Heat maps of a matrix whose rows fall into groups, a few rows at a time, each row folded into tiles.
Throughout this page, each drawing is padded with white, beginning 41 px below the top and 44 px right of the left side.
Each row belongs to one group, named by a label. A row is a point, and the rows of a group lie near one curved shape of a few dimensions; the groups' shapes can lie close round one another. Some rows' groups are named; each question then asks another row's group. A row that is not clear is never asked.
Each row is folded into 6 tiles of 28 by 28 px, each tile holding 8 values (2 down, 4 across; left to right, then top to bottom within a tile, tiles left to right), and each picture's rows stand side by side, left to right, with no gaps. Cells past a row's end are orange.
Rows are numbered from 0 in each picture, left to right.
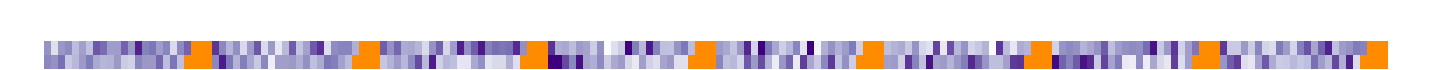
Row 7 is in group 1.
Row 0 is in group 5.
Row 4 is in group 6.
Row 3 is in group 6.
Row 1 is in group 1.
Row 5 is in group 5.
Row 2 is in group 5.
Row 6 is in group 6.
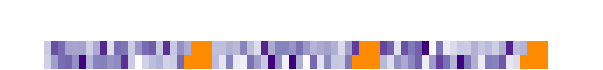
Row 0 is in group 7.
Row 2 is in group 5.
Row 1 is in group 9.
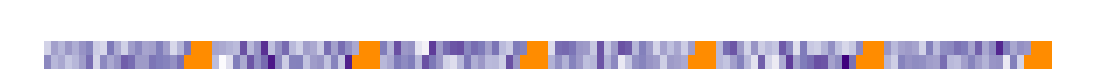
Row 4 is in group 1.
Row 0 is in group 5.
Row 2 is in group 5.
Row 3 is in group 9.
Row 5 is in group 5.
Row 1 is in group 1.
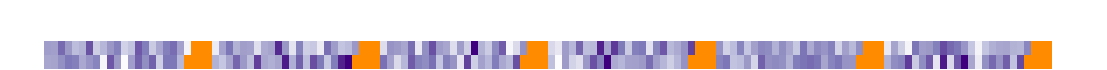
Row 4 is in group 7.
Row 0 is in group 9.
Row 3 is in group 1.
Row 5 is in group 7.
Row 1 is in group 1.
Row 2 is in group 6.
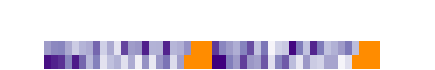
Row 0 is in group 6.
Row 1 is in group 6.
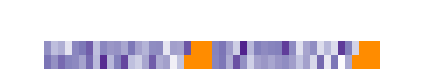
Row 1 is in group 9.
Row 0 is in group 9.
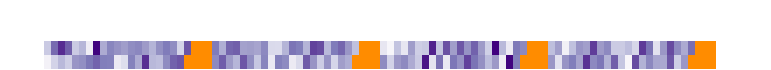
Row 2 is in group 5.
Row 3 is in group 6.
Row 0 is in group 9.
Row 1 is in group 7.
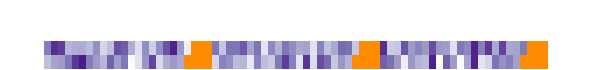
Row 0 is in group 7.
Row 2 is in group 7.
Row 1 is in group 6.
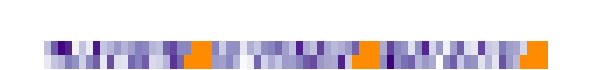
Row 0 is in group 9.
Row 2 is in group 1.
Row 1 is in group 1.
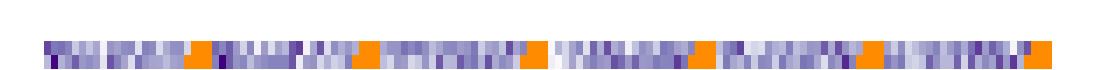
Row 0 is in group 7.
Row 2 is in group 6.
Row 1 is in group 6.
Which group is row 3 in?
6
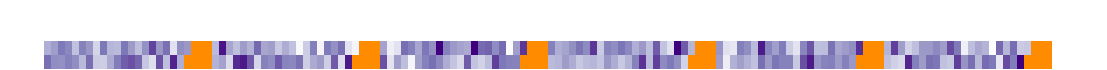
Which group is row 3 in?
6
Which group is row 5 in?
1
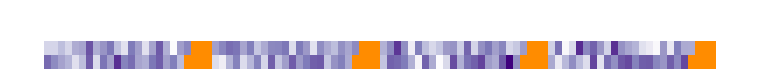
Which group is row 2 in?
1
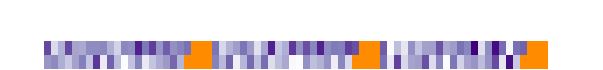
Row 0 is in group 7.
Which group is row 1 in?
5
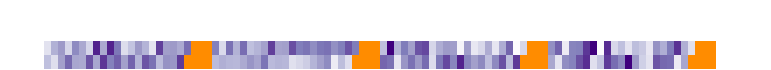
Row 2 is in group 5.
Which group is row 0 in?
1
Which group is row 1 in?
5
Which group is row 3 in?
5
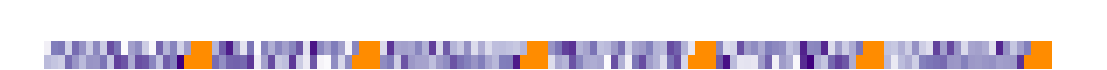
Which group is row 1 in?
6
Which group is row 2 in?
5
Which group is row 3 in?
9
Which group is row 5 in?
1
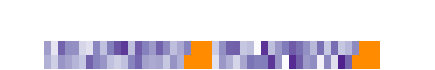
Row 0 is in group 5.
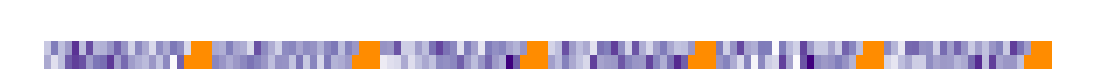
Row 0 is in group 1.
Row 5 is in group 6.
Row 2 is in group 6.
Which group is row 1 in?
6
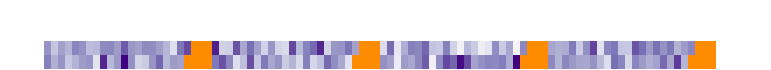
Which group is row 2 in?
5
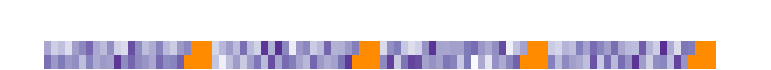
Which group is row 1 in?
1
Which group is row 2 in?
6
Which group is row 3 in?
5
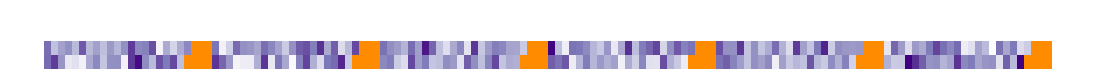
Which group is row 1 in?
7
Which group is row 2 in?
6
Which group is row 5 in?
1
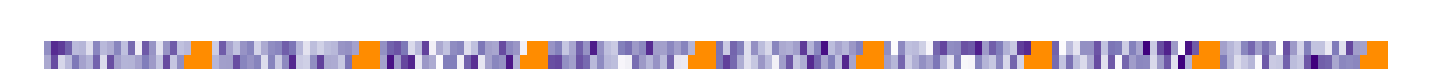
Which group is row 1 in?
7
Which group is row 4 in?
1
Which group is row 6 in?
5
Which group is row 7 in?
7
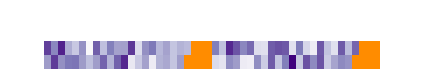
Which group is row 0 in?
6
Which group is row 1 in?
6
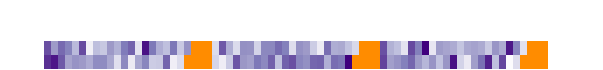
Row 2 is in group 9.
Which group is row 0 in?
6
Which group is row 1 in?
1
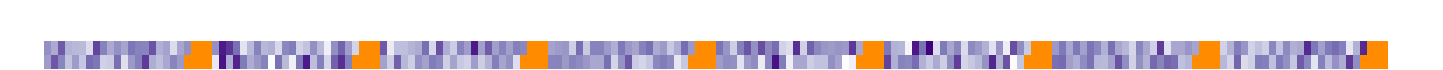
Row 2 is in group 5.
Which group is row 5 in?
9
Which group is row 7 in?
9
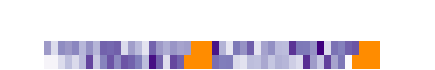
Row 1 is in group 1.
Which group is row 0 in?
6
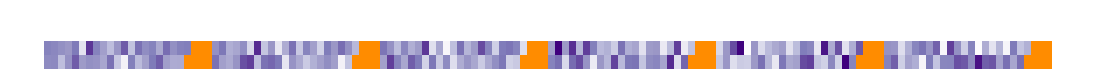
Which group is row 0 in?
6
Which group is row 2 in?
1
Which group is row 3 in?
5
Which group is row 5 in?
7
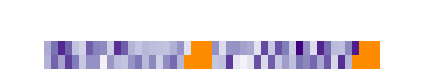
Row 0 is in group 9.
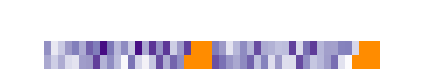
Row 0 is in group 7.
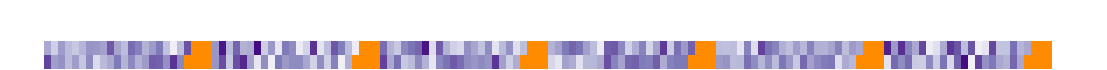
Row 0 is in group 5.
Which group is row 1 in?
1
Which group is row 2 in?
5
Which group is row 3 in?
6
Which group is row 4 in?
6
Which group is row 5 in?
6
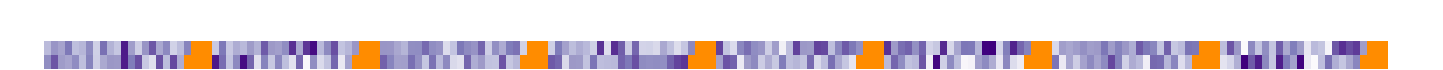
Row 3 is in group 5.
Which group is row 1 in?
6
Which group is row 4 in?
1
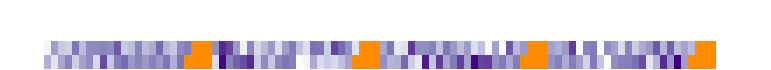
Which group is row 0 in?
7
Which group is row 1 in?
7
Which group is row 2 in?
7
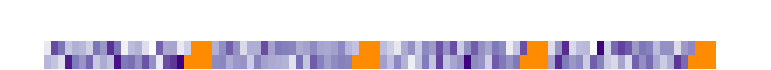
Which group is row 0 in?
1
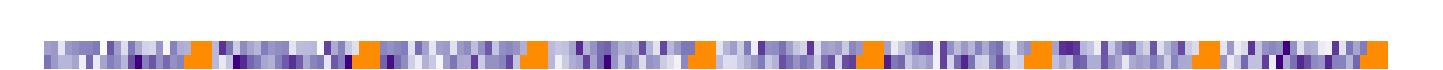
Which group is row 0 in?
7
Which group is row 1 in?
1
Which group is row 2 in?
1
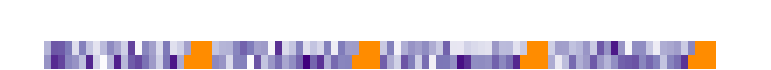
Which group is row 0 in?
1
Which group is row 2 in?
5
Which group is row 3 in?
1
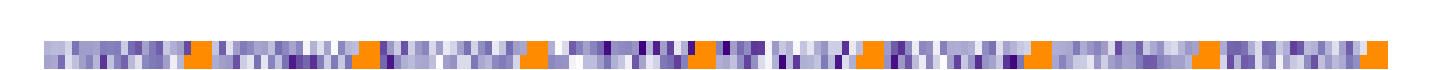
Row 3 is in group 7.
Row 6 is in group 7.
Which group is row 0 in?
9
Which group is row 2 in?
1
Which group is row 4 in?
5
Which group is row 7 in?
9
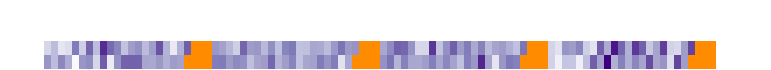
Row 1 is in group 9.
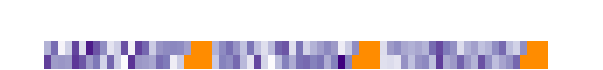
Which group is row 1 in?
1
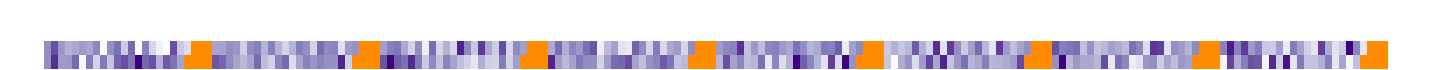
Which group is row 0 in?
7
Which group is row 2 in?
6
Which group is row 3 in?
5
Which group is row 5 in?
1
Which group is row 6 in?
7
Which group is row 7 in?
5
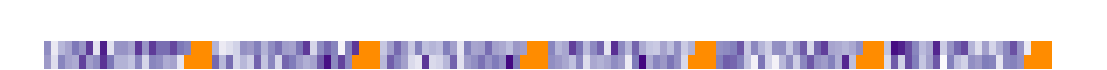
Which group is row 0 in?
5
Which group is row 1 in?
5
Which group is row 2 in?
1
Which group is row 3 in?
7
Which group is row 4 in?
1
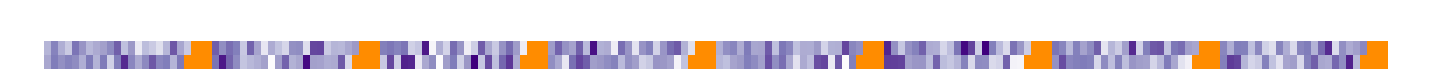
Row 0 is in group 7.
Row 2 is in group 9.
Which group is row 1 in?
1
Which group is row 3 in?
1
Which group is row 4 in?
9
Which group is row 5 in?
6
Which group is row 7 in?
1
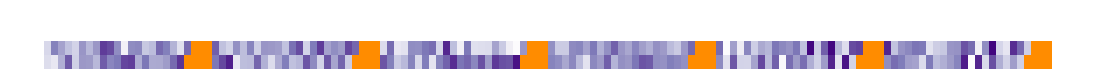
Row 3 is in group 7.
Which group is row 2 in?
5
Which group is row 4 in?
5
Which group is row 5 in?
6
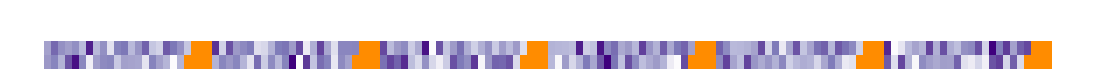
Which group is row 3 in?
1
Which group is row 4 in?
1
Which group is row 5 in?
5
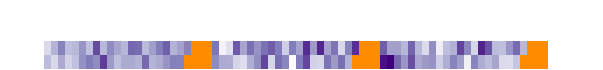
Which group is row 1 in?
7
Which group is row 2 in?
6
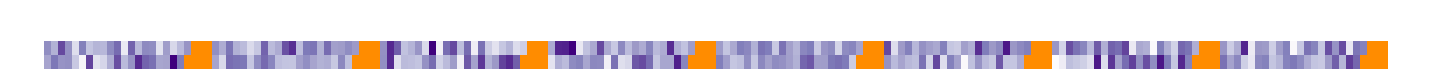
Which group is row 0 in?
1
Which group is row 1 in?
5
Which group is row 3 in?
9
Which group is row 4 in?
7
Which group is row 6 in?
6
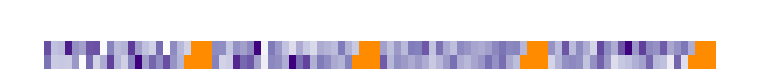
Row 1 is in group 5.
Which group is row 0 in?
7
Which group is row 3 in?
5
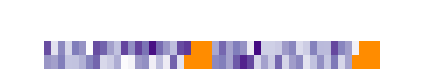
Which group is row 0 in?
5
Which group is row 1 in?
1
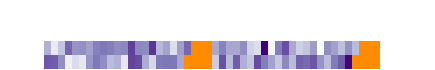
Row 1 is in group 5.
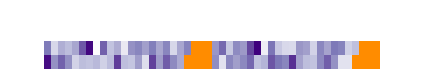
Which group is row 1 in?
5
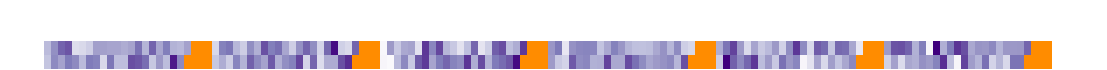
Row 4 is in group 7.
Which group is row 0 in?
9
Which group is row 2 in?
6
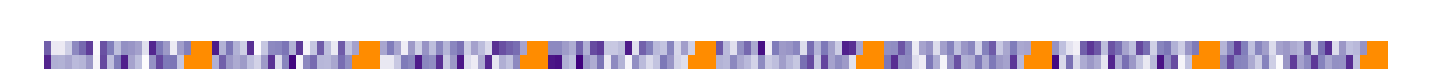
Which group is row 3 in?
6
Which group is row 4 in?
6
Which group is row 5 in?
1
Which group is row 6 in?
9
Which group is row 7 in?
1
